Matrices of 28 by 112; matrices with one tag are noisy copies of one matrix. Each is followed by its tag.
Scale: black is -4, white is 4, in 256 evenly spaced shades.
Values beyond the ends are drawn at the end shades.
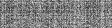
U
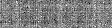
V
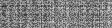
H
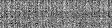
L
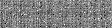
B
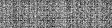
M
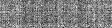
V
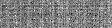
H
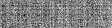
H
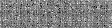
B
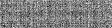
B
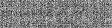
B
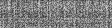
L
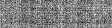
V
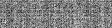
U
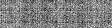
V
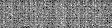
M
